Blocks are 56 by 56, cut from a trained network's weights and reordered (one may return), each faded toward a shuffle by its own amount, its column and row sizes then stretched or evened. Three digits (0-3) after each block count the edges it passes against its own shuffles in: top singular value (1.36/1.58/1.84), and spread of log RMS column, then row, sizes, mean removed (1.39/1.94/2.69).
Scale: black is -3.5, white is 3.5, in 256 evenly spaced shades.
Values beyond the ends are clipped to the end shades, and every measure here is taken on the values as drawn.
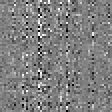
3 3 1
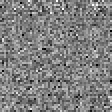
0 1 1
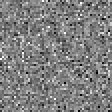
2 1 0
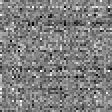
2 2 2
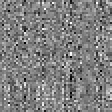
3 3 0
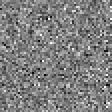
1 0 1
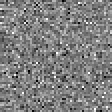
3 0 1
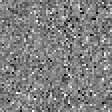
0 1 0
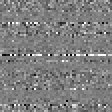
2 0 3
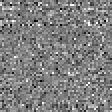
1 1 2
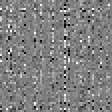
2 3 1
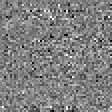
0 1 2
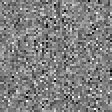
1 2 0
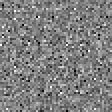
0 0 1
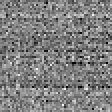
3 1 2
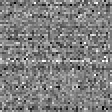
2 0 2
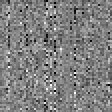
0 3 0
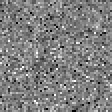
0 0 0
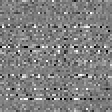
2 0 3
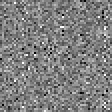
2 1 0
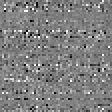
0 1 3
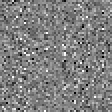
0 2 0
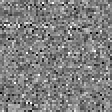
1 0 1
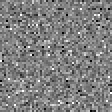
0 0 2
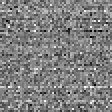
2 1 2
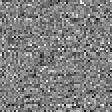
3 0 2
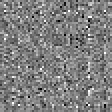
2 2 1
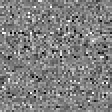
0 0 2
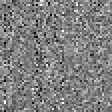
0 2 1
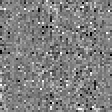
1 2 1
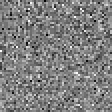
1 0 0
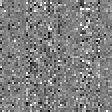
0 3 1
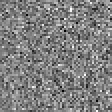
0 1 0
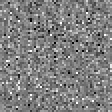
0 2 0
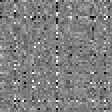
3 2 2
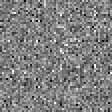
2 0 1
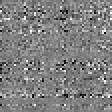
0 2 3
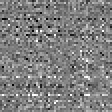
2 2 2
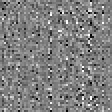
1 3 1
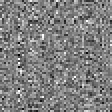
3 2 0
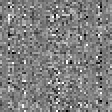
0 3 1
